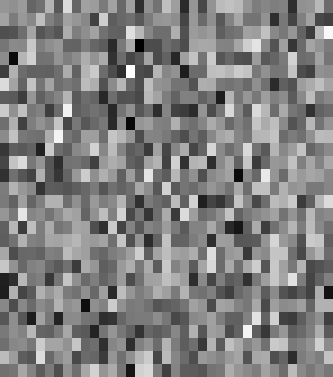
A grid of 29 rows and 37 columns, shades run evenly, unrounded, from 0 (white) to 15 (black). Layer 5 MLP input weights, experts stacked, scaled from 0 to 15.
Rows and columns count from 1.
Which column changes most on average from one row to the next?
15
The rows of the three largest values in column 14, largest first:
6, 18, 8
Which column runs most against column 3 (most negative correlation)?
24
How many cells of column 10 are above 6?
18
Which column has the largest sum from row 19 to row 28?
12
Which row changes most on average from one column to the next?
13
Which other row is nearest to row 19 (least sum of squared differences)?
17
